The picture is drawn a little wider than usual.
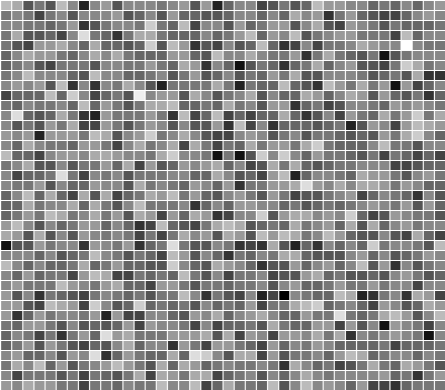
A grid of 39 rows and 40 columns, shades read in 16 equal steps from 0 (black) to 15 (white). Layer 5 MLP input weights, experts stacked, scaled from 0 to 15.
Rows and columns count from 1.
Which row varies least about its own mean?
29
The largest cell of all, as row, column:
5, 37
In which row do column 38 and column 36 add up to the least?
9
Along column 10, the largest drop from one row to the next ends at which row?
35
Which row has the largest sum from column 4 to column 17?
16
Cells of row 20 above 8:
11
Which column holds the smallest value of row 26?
21
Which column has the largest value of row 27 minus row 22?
20
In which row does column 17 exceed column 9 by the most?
12
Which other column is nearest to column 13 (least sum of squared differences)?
23
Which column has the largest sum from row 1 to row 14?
14
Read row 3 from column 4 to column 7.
7 6 7 9
